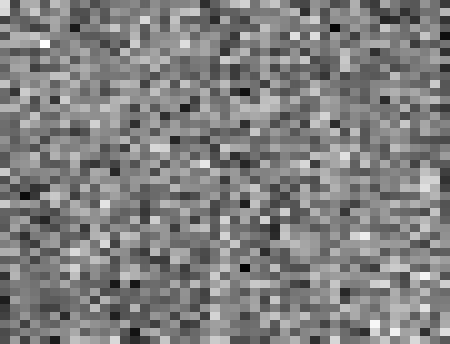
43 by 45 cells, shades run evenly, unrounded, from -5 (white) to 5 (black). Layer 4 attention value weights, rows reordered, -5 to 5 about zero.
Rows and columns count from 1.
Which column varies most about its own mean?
25
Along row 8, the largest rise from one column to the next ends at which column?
32
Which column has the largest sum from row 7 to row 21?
45
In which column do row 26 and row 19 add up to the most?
22
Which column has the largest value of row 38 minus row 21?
21
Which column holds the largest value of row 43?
6
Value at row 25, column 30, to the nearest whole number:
0
